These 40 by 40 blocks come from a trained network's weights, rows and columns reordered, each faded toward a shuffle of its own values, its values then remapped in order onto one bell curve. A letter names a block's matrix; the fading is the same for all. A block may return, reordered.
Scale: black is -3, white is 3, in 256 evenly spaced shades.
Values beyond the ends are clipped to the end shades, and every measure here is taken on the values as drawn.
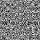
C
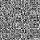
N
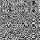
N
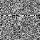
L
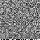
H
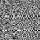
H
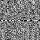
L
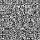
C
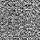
C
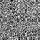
C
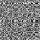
H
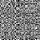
N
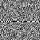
H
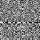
L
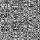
N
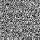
C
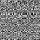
H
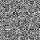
H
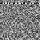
H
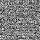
C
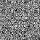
C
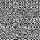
H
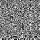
L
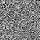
C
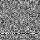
H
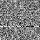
L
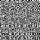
H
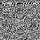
H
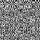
H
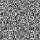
N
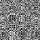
N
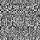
N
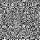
L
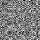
C
